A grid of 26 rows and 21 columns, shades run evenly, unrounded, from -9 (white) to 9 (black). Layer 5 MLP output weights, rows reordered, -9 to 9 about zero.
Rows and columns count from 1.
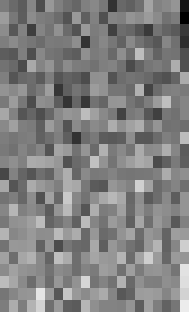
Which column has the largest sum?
9
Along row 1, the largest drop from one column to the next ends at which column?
6
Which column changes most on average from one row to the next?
10
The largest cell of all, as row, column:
2, 21
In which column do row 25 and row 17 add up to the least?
8
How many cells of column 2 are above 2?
4
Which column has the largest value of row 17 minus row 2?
17
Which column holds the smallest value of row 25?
5
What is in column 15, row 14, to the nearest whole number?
-2
